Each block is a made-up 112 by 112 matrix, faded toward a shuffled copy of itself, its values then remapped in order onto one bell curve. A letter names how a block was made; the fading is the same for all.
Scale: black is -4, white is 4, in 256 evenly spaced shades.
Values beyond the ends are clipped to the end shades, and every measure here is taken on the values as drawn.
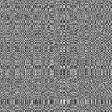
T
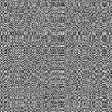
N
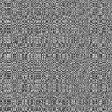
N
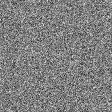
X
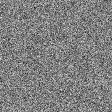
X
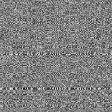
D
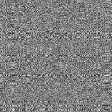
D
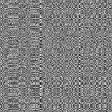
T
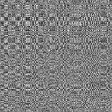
N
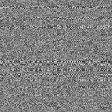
D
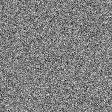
X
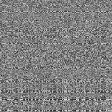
D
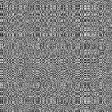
T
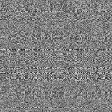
D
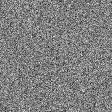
X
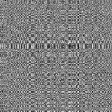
T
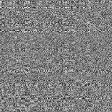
D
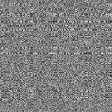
D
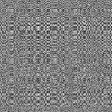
T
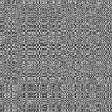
T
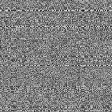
D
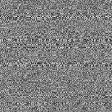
D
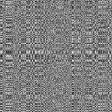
T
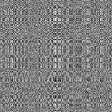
T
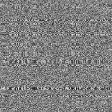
D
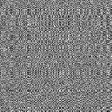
N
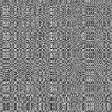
T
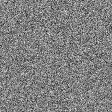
X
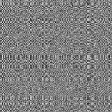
T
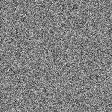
X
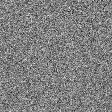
X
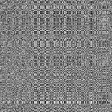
T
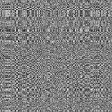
N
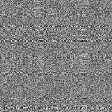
D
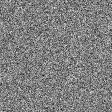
X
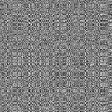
T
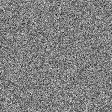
X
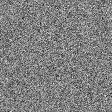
X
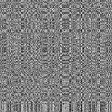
T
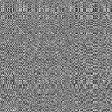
N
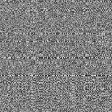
D
